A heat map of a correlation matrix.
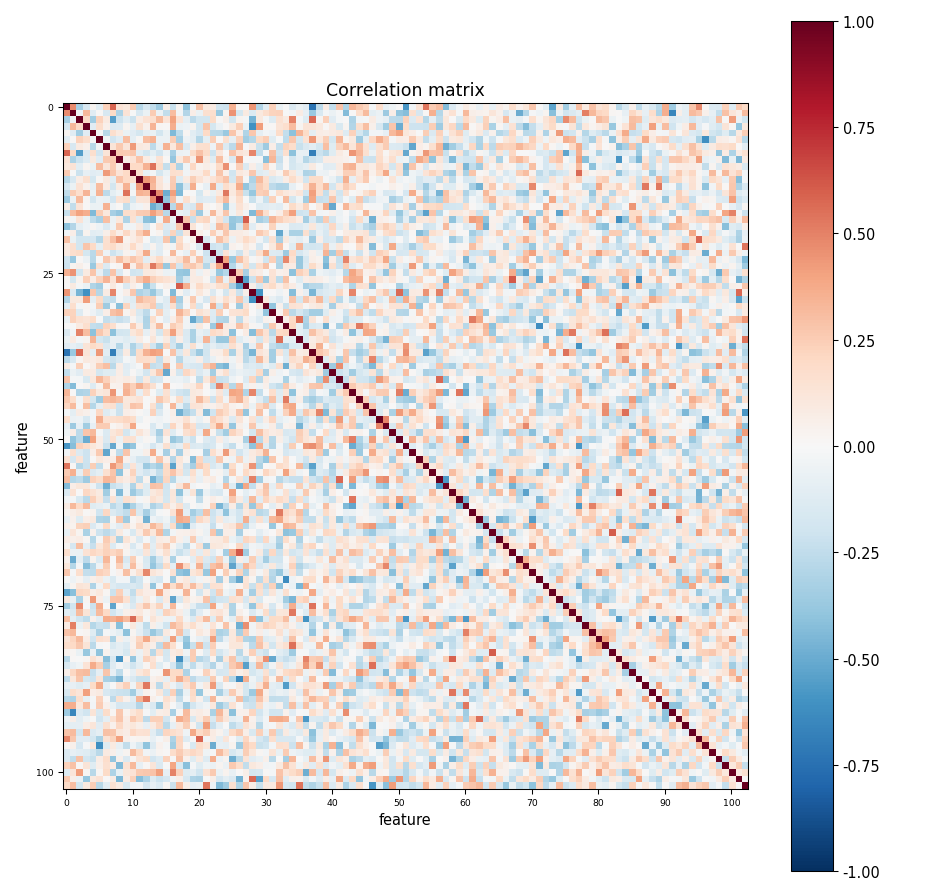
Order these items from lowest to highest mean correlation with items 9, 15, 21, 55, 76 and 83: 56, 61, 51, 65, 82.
82, 51, 61, 56, 65
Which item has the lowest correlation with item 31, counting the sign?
83
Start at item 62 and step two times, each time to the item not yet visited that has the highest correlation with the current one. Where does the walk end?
77
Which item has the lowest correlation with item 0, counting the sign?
37
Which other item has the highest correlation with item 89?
12
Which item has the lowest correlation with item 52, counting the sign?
6
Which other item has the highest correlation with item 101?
28
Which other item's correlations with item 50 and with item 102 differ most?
46
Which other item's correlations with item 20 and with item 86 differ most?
8
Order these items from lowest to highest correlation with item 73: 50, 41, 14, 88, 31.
50, 41, 31, 88, 14
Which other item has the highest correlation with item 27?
17
